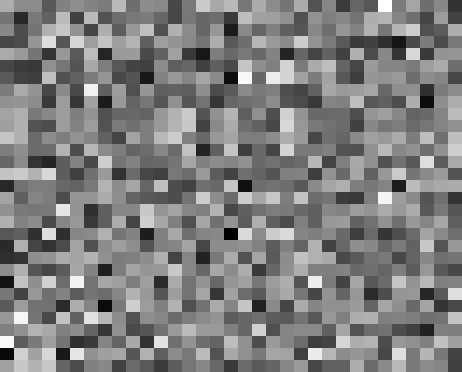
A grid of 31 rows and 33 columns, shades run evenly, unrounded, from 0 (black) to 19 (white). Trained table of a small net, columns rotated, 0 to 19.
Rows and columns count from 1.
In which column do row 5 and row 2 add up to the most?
7
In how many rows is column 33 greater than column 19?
17
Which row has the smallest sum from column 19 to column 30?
5
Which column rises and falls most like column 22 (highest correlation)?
16
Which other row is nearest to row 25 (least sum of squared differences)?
9
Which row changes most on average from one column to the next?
30
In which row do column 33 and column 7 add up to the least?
18
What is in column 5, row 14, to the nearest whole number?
7
